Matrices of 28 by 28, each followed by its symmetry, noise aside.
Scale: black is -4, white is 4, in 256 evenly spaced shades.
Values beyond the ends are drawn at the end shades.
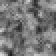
no symmetry.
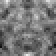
mirrored left to right.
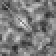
symmetric.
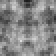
mirrored left to right.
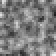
no symmetry.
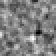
antisymmetric.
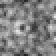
mirrored top to bottom.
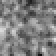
antisymmetric.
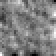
antisymmetric.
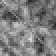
symmetric across the other diagonal.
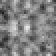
mirrored top to bottom.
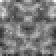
mirrored left to right.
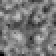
symmetric across the other diagonal.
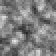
symmetric across the other diagonal.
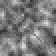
symmetric.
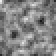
same after a half turn.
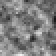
antisymmetric.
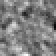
antisymmetric.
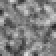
antisymmetric.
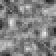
same after a half turn.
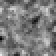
symmetric across the other diagonal.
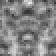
mirrored left to right.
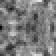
mirrored top to bottom.
